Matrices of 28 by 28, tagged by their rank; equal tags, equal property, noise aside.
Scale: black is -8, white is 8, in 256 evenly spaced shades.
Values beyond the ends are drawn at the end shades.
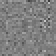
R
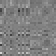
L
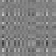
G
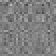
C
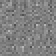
R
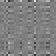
G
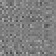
R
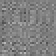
C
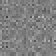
R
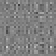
L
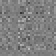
C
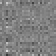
L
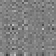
C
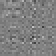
C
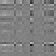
G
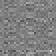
C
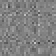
R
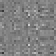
C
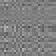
L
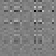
G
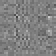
C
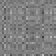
L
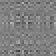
L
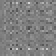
L
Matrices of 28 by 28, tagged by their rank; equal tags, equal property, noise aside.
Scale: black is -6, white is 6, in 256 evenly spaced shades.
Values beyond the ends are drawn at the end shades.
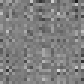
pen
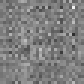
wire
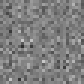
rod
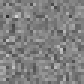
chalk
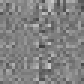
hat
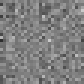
wire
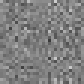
wire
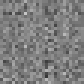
hat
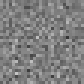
chalk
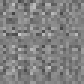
pen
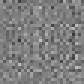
hat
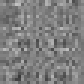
pen
